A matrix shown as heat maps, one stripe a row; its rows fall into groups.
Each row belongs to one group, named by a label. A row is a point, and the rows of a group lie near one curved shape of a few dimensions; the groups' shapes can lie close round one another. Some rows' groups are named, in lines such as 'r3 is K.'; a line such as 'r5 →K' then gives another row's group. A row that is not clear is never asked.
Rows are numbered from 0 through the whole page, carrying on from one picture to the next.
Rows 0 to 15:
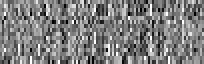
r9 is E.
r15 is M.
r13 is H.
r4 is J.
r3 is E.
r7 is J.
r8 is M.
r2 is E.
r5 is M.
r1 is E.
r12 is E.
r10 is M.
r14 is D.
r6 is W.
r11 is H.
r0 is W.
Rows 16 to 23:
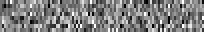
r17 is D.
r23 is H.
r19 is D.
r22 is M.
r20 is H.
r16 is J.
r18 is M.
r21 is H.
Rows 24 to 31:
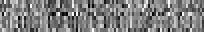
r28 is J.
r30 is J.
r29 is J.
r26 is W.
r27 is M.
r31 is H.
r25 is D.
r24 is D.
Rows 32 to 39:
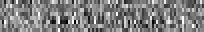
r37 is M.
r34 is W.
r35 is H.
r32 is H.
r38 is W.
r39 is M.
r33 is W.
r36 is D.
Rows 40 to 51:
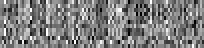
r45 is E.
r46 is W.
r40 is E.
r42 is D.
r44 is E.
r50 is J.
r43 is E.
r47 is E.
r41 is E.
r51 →W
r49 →M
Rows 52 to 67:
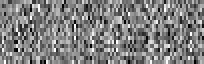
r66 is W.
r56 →D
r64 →H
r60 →H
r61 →J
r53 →W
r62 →H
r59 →H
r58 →J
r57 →W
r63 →W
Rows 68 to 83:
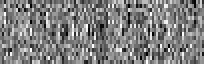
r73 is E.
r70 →J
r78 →J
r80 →D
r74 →M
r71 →E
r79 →H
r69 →E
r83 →W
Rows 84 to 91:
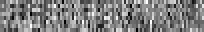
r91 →E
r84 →W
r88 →H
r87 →H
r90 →D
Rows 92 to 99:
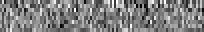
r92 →H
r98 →J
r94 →J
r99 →W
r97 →D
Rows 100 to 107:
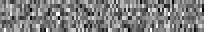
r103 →D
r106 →W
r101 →W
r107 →E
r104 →H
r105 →M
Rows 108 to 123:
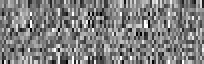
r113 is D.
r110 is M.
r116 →E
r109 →W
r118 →W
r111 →M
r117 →W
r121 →M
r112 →W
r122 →M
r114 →D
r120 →H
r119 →M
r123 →M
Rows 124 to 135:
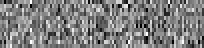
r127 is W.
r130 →E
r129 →E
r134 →J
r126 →W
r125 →H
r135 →W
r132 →D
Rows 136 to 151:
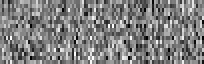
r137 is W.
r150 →H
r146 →W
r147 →E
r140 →H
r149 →J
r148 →H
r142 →E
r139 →W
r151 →J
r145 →J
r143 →M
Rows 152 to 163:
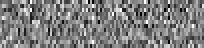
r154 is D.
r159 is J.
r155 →E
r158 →W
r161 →W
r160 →J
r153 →H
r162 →H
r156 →H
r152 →D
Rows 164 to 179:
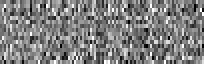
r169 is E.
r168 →D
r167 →H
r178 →M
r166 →H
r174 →W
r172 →D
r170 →W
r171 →J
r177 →E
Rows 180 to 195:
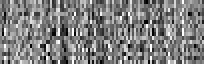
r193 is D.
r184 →M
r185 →J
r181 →J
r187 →M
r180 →J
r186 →W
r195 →M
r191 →E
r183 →J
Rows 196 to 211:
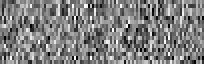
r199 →M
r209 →D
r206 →H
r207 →E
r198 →M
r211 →W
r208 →E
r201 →J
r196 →M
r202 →H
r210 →J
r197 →M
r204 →D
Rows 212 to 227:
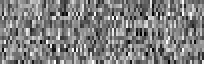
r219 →E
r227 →H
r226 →W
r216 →H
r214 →W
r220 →E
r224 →M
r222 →E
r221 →D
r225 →J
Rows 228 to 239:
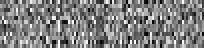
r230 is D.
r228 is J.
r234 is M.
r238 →M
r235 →M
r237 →E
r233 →M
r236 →J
